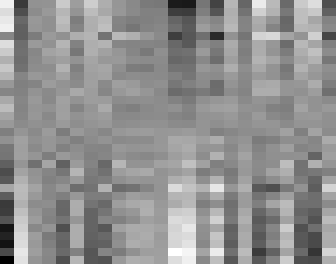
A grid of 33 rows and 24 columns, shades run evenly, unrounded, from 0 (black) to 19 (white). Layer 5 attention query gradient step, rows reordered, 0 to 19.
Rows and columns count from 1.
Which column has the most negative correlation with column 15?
20
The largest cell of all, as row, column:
32, 13
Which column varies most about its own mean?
1
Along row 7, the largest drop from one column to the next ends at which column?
2
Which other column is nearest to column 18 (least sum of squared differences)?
12
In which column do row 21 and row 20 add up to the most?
14
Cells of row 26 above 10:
15
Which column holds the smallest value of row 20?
23
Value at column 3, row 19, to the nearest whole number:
10
